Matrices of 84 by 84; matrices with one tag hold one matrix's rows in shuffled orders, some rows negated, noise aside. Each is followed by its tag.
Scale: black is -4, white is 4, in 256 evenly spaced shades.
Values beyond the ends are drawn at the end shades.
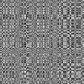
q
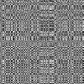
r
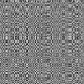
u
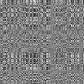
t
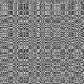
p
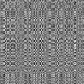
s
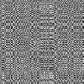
r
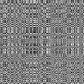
t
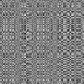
q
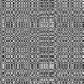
r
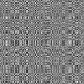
u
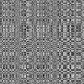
q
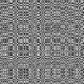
p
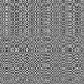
u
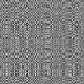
u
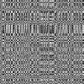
r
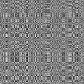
u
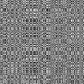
t
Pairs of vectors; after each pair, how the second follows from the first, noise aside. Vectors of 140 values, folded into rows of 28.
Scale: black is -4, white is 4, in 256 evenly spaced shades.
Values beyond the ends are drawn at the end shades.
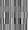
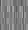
reversed, negated, shrunk.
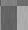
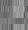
wrapped around, shrunk.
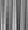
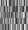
shuffled.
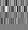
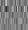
negated, shrunk.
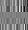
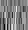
wrapped around, negated.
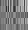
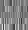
reversed, partly zeroed.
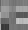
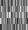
shuffled.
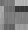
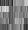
wrapped around, negated.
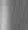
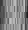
wrapped around, negated.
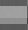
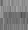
wrapped around, negated, shrunk.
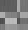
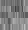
reversed, negated, shrunk.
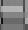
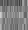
wrapped around, negated, shrunk.
